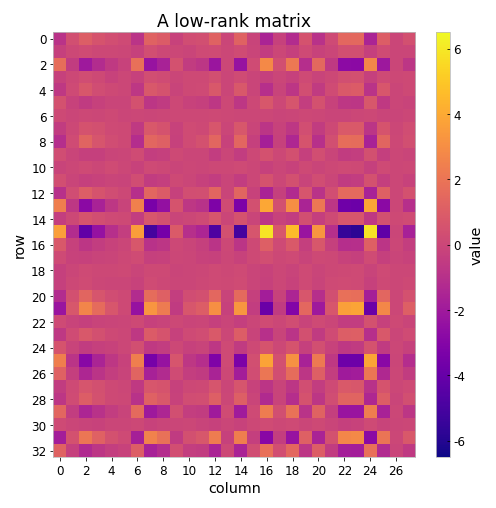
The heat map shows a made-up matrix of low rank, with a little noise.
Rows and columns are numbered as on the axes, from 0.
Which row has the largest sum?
21
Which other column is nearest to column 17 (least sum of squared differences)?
15
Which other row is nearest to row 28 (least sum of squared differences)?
0
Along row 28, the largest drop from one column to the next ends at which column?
24
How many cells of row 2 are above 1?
6
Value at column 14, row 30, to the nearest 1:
0
